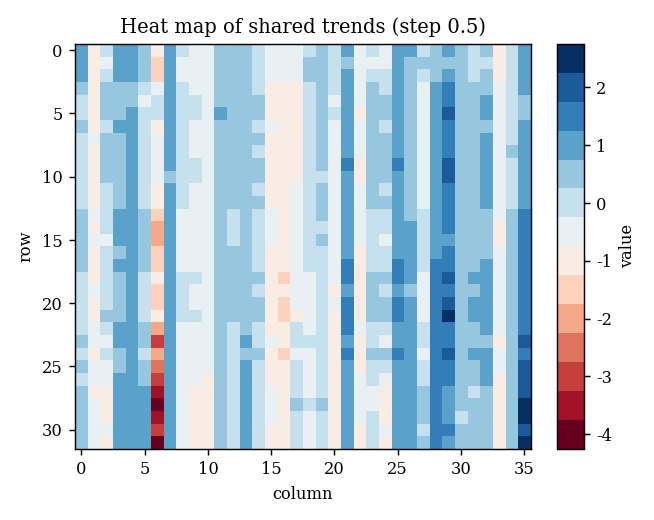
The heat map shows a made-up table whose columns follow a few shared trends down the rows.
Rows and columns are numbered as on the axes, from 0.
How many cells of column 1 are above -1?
12
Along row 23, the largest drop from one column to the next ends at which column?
6
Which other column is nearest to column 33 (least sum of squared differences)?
10
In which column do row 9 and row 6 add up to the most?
29
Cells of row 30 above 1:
3
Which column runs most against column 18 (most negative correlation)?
28
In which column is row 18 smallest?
16
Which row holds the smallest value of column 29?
1
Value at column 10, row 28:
-1
